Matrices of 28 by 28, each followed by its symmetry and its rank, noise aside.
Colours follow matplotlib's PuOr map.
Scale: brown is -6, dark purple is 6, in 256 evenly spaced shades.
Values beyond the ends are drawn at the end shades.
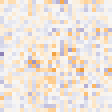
no symmetry, rank four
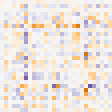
antisymmetric, rank four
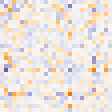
symmetric, rank three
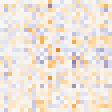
no symmetry, rank four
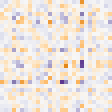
symmetric, rank three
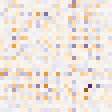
antisymmetric, rank four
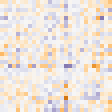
no symmetry, rank three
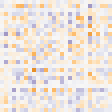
no symmetry, rank four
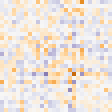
symmetric, rank three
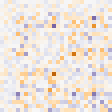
symmetric, rank five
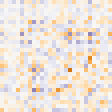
symmetric, rank four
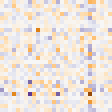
no symmetry, rank three
